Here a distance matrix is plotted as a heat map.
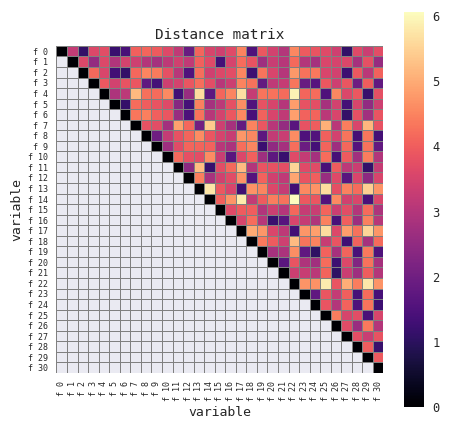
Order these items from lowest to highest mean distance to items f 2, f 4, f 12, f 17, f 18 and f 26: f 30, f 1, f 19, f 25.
f 25, f 1, f 30, f 19
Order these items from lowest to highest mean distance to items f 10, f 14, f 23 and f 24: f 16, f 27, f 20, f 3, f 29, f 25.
f 3, f 20, f 16, f 25, f 29, f 27
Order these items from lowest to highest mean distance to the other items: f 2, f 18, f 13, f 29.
f 2, f 18, f 29, f 13
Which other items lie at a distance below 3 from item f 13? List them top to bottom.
f 7, f 17, f 22
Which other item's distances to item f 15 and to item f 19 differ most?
f 24
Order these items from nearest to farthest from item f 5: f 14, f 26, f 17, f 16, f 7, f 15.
f 14, f 15, f 26, f 16, f 7, f 17
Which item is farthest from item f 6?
f 22
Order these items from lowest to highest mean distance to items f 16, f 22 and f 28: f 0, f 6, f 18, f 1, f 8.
f 8, f 1, f 0, f 6, f 18
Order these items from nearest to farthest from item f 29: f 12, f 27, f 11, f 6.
f 11, f 12, f 6, f 27
